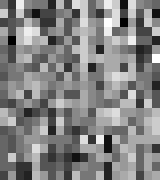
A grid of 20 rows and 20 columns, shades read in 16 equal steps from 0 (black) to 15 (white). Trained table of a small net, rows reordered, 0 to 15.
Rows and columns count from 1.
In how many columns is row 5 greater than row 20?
11
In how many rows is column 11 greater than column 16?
10
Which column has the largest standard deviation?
14
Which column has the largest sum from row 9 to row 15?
15
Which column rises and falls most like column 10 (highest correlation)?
8
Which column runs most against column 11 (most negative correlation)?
2
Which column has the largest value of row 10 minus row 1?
16
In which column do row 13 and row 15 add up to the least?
7
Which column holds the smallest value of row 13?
4
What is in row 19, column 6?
5
